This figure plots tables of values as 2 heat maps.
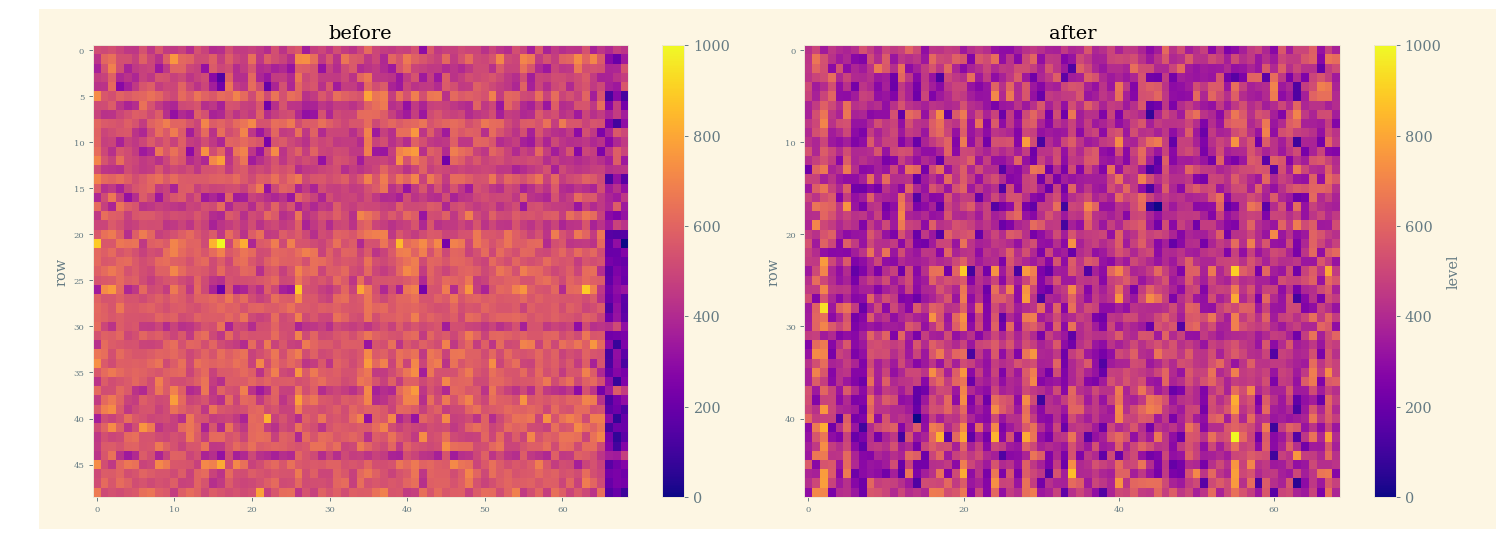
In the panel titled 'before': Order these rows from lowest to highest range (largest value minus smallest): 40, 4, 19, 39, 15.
19, 15, 4, 39, 40
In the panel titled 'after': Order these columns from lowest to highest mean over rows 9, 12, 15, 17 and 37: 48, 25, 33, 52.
33, 25, 48, 52
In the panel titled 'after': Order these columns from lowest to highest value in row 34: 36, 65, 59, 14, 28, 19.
14, 19, 59, 28, 36, 65
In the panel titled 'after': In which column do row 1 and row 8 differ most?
68
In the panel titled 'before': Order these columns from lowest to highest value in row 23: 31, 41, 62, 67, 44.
67, 62, 31, 44, 41
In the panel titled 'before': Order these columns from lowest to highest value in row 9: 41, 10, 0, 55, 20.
20, 55, 0, 10, 41
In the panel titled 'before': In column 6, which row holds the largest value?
41
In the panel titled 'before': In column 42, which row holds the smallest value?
26
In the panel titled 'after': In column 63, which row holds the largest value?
44
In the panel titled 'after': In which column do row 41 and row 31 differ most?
2
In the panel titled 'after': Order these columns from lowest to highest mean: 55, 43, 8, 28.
8, 43, 28, 55
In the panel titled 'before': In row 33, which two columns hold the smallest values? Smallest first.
66, 68
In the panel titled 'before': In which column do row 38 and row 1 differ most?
35
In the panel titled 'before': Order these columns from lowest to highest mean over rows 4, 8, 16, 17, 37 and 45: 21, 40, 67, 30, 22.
67, 22, 21, 30, 40
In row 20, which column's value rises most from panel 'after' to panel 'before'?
17
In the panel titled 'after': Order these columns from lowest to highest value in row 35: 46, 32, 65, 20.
32, 46, 65, 20
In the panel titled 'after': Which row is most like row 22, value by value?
31
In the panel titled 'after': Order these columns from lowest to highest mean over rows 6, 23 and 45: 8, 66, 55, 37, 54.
8, 54, 66, 37, 55
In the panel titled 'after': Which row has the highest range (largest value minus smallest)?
42
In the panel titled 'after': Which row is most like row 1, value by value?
25
